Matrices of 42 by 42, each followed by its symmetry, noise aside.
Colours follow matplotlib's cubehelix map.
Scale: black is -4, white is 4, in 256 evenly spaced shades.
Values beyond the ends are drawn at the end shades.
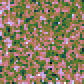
symmetric across the other diagonal.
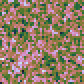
symmetric across the other diagonal.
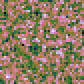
symmetric across the other diagonal.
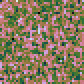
symmetric.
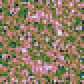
same after a half turn.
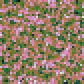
same after a half turn.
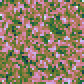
symmetric across the other diagonal.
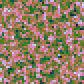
same after a half turn.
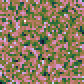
symmetric across the other diagonal.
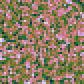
symmetric across the other diagonal.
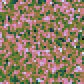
no symmetry.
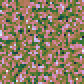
same after a half turn.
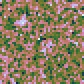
symmetric.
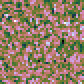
no symmetry.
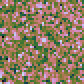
symmetric across the other diagonal.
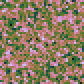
same after a half turn.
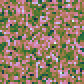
same after a half turn.
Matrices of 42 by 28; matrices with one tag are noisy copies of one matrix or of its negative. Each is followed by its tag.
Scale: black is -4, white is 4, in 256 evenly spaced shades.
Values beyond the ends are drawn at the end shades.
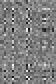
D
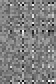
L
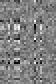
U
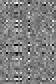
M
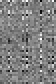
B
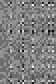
L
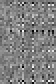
L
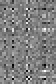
D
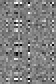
M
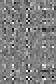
D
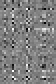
D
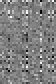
B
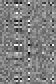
M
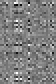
M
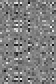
M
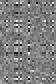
M
